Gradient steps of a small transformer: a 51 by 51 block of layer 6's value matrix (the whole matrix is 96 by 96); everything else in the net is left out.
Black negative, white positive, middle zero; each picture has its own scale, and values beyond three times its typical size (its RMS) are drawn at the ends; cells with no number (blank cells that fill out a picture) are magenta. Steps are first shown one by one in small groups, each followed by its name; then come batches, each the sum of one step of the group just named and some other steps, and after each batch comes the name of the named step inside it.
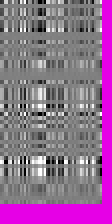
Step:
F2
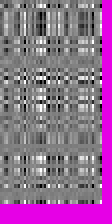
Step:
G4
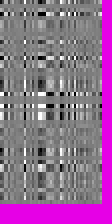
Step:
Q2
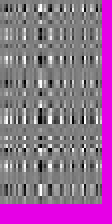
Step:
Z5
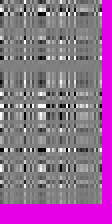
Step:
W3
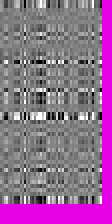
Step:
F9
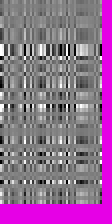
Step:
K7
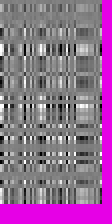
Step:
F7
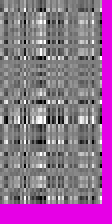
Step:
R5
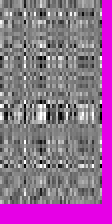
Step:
R5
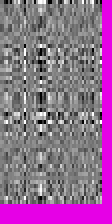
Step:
F9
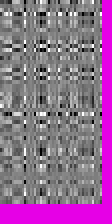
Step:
W3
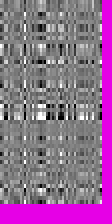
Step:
F9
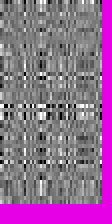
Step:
F7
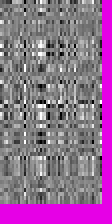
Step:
G4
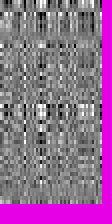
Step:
G4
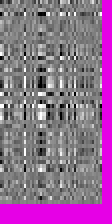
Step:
Q2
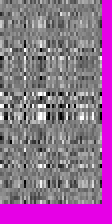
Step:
R5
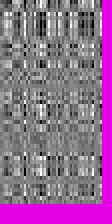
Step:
G4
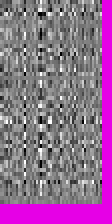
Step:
Z5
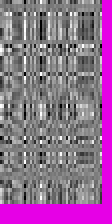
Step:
F7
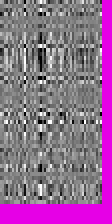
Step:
Z5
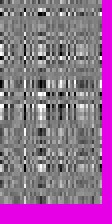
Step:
K7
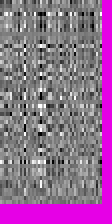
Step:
F2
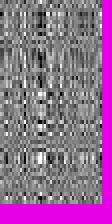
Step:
G4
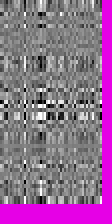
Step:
F9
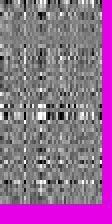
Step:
F9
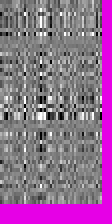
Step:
F9
